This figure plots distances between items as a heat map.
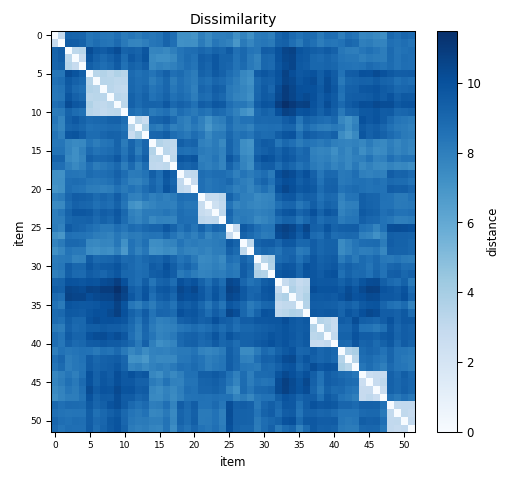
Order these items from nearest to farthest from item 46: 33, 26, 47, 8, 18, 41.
47, 26, 18, 41, 8, 33
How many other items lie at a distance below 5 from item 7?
5
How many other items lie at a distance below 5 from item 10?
5
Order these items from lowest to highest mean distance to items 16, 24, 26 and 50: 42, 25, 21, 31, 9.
21, 25, 42, 31, 9
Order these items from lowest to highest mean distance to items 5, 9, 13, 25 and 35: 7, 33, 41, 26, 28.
7, 26, 28, 41, 33
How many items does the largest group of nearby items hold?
6
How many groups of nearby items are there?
15
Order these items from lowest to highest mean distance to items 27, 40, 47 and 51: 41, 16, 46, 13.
46, 16, 41, 13
